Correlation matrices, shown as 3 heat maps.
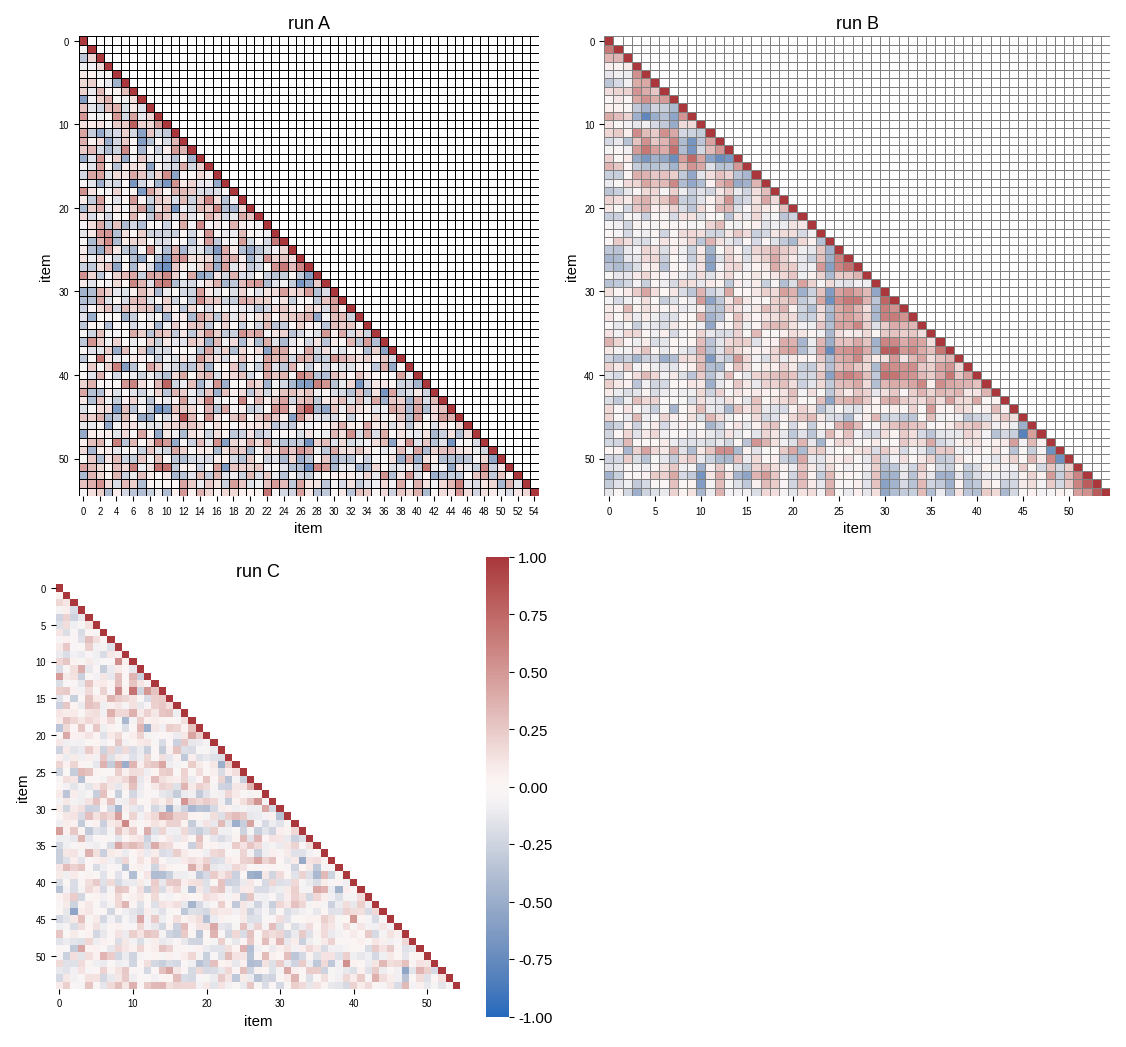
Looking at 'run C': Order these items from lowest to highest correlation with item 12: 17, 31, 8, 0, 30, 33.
30, 31, 17, 8, 33, 0
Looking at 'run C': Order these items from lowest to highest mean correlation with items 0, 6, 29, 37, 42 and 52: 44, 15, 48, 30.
44, 30, 48, 15
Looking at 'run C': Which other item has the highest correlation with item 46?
21
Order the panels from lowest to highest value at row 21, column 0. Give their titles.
run B, run C, run A
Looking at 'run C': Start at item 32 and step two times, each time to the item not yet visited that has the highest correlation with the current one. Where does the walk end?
43
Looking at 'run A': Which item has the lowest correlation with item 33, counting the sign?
41
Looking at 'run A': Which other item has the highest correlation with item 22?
54
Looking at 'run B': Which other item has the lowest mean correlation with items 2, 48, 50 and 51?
49
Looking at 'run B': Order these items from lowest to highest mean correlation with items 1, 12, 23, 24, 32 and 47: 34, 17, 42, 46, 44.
44, 42, 34, 46, 17
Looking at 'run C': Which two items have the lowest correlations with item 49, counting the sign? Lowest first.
26, 2
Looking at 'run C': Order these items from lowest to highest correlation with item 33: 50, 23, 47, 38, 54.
50, 23, 38, 54, 47
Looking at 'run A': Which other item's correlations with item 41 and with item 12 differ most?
26
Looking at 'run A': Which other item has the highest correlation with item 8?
25
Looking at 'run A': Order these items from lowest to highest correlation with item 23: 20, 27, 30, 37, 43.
20, 30, 43, 37, 27
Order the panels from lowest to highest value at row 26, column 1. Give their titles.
run B, run A, run C
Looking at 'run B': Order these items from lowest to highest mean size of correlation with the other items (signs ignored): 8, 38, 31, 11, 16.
8, 16, 38, 11, 31
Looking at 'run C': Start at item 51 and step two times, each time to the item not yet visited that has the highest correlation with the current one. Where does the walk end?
36
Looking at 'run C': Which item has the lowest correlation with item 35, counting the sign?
39
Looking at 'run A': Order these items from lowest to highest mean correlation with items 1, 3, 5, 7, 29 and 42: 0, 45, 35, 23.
45, 0, 35, 23
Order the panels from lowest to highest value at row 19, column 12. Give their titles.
run C, run B, run A
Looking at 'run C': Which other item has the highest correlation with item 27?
29
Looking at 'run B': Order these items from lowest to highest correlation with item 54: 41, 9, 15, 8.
15, 8, 9, 41
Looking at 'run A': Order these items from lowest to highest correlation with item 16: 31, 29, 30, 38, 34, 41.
30, 34, 38, 31, 29, 41
